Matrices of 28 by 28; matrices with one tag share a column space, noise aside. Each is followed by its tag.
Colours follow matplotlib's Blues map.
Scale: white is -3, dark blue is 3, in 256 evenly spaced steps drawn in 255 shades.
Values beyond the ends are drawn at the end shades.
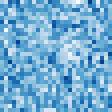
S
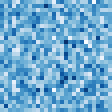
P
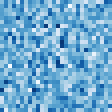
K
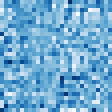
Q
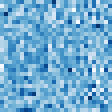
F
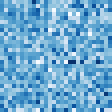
Q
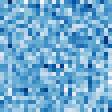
K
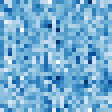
S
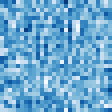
S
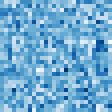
F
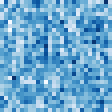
S
